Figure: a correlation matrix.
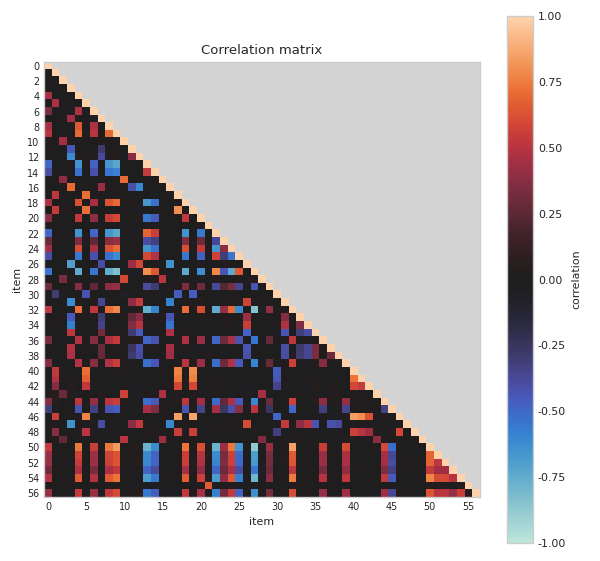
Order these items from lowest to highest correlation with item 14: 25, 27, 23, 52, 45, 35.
52, 23, 35, 45, 25, 27
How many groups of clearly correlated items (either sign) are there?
5
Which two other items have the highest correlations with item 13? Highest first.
27, 22
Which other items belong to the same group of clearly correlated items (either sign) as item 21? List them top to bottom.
55
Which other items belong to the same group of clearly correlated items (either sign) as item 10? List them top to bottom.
2, 15, 28, 43, 49
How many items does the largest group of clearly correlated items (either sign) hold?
26
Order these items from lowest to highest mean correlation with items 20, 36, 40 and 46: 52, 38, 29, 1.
38, 29, 52, 1
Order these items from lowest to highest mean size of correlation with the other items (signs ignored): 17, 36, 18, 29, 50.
17, 29, 36, 18, 50
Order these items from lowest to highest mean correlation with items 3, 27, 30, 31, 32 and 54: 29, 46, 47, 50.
46, 47, 29, 50
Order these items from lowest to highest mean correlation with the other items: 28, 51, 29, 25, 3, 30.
25, 30, 3, 28, 29, 51
